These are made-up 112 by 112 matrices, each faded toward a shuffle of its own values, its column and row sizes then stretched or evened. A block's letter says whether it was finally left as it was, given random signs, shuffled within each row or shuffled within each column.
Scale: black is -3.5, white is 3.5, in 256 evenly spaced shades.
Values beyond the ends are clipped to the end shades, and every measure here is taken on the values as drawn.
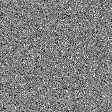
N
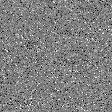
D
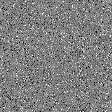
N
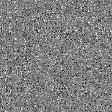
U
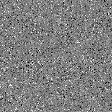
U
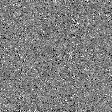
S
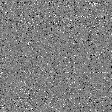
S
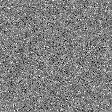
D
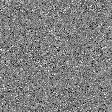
D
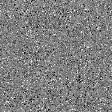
S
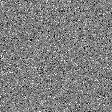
D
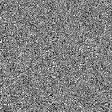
U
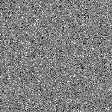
U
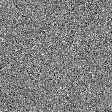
D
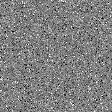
N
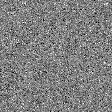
D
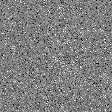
N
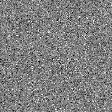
U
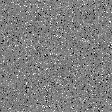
N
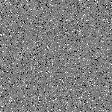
S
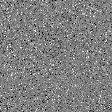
U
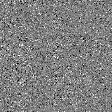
S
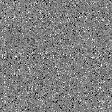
U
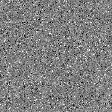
U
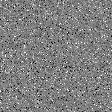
D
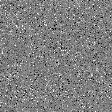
S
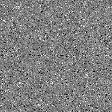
S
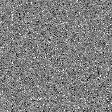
N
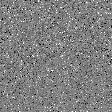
D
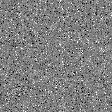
N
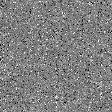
S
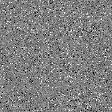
U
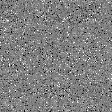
U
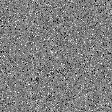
N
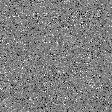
D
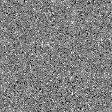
S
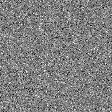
D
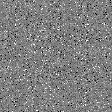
U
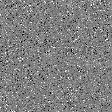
U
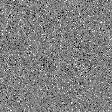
U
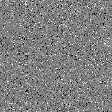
U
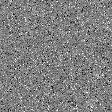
N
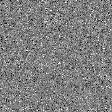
S
